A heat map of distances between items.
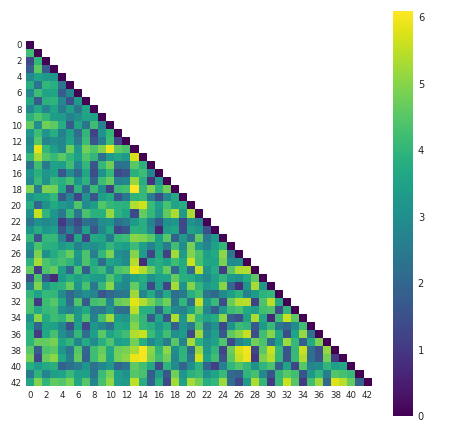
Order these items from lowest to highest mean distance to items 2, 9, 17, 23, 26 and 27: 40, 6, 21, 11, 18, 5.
11, 6, 40, 5, 21, 18
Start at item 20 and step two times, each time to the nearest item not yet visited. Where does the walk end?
1
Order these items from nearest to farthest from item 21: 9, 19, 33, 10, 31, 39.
19, 9, 31, 33, 10, 39
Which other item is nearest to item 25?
37
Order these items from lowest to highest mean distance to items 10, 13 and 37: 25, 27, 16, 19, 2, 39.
25, 19, 16, 27, 2, 39
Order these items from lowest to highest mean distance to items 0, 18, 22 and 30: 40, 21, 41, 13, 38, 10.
41, 40, 10, 21, 38, 13
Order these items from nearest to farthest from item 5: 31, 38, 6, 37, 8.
31, 38, 6, 8, 37
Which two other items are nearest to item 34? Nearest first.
30, 42
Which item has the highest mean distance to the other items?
13
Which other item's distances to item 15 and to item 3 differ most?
17
